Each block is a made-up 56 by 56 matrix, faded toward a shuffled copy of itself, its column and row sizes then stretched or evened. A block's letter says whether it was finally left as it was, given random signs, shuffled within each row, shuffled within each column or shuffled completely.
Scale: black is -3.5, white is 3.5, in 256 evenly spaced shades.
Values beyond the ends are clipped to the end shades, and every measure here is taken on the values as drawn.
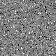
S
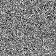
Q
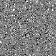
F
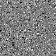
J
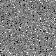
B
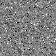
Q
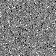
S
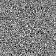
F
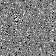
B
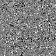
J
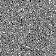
B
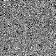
J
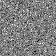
S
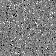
S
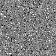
B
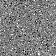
S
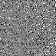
F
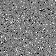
S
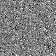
B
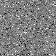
Q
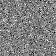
S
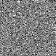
F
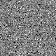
Q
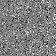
B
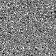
Q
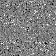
Q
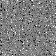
J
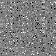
F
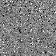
J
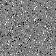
B
